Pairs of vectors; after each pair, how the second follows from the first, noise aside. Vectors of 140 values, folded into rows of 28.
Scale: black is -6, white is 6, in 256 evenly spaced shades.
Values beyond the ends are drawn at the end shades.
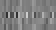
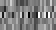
reversed, negated, scaled up.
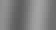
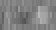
wrapped around, partly zeroed.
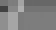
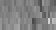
reversed, negated, partly zeroed.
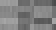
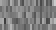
sign-scrambled.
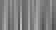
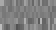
wrapped around, partly zeroed.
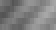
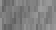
wrapped around, shrunk.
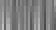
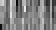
reversed, negated, scaled up.
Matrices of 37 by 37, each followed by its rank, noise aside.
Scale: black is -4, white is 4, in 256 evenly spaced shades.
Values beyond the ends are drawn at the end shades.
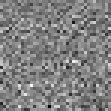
eight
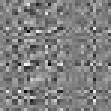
three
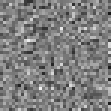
eight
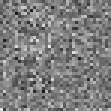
eight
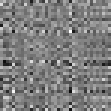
three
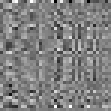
three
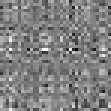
four
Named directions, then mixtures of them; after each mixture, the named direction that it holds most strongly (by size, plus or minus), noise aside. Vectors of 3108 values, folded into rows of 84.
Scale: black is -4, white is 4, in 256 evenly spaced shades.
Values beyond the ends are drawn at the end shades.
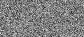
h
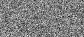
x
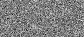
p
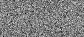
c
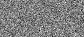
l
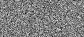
c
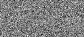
c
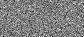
c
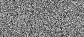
c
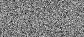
c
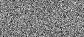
c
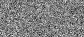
h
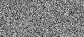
h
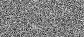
p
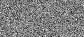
h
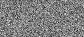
h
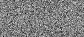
c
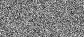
h
